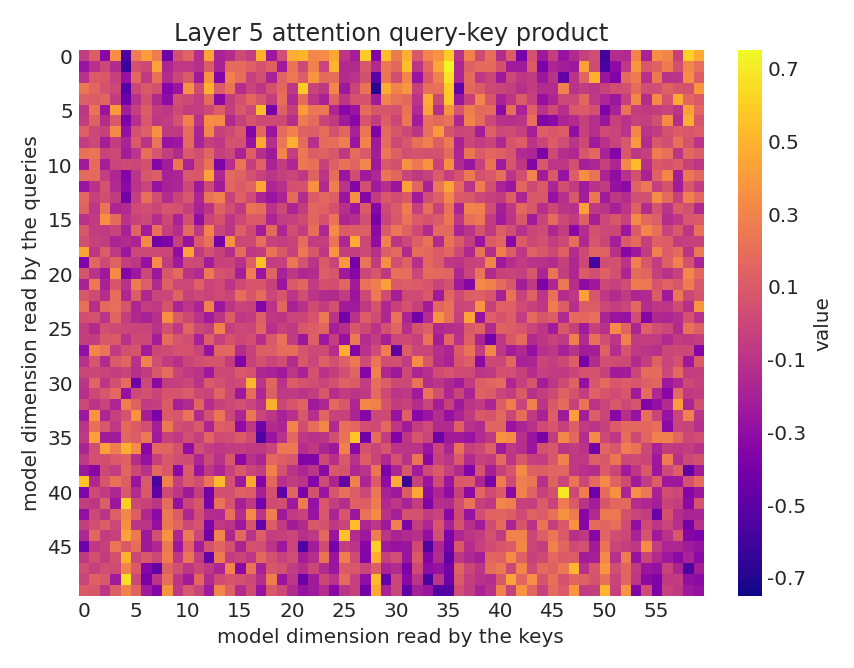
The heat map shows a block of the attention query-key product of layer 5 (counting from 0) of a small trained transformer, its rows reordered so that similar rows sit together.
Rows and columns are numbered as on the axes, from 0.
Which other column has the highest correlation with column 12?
59
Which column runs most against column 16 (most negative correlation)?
7
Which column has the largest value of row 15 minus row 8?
2
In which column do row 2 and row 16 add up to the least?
28
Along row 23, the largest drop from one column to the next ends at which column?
13
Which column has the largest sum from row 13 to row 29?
35
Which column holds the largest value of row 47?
47
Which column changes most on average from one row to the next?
17
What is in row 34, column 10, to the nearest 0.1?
0
